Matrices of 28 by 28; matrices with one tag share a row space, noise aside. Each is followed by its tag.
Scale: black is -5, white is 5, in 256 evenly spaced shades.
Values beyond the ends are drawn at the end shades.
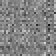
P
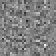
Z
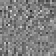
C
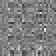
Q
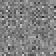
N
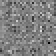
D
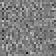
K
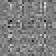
Q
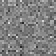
N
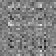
Q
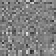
K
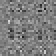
Q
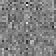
K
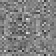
Z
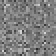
Z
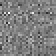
C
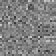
C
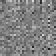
D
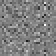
Z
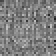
P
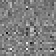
K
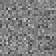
C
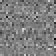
P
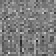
N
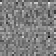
P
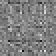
Q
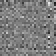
P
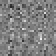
Q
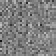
C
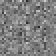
Z
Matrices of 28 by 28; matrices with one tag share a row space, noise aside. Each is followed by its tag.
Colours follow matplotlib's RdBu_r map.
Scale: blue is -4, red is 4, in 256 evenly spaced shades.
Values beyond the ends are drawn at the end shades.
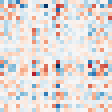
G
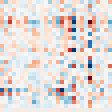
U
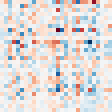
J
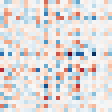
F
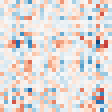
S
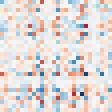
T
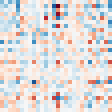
G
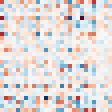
F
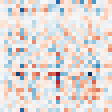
J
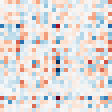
G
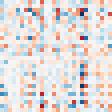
T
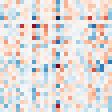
G
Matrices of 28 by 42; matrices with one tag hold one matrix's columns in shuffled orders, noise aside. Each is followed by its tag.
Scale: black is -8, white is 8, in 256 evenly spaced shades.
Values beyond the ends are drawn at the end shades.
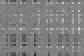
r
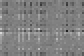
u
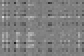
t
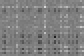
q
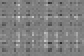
t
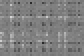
t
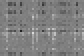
u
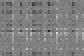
u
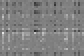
u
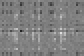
u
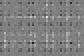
t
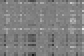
r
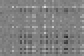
q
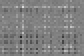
q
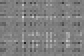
t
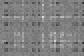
t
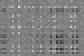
q
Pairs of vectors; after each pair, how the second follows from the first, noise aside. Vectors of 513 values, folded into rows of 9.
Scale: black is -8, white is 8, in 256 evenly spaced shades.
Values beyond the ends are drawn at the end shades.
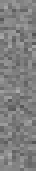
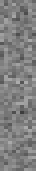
shuffled.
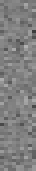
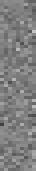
sign-scrambled.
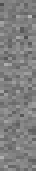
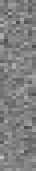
shuffled.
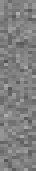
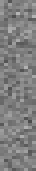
copied.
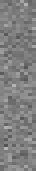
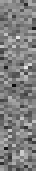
negated, scaled up.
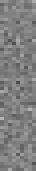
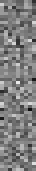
negated, scaled up.
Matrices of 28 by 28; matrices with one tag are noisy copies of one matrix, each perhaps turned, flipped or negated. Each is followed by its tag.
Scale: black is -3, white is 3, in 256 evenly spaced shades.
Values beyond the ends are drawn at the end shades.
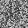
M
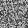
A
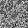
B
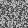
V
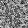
M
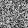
A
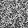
B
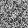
B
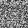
V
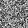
V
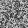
M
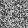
V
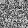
A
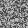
V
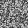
V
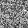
A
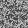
M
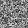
A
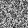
B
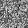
A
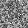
M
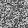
A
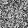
M
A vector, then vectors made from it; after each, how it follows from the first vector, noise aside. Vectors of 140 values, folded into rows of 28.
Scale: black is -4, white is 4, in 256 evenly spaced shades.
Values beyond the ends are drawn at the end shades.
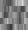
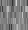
reversed, negated, partly zeroed.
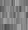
reversed, negated, shrunk.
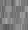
reversed, negated, shrunk.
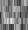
wrapped around.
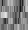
wrapped around.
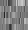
partly zeroed.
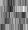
wrapped around.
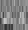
reversed, negated, partly zeroed.
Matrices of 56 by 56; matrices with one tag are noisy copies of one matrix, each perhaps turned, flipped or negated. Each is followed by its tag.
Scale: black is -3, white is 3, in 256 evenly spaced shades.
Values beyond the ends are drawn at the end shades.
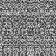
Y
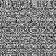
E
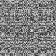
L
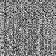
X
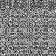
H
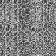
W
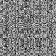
L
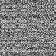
X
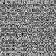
X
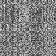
W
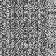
H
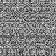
E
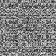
L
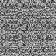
L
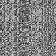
W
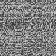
W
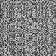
L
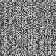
X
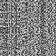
Y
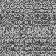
W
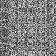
H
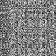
H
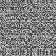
E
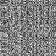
E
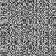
E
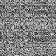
W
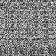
H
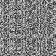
L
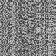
Y
